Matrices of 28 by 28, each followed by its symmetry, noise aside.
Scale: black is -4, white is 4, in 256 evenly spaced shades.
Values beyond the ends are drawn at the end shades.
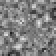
symmetric.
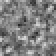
symmetric.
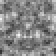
mirrored left to right.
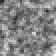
symmetric.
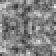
mirrored top to bottom.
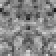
mirrored left to right.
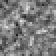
symmetric.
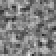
antisymmetric.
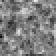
antisymmetric.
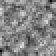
symmetric.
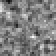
antisymmetric.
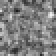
antisymmetric.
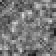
symmetric.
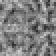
mirrored top to bottom.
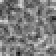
symmetric.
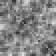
symmetric.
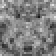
mirrored left to right.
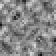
symmetric.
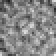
symmetric.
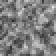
antisymmetric.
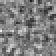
antisymmetric.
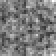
mirrored top to bottom.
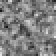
antisymmetric.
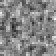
mirrored top to bottom.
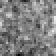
antisymmetric.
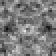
mirrored left to right.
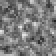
symmetric.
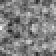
mirrored top to bottom.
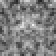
mirrored left to right.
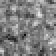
antisymmetric.
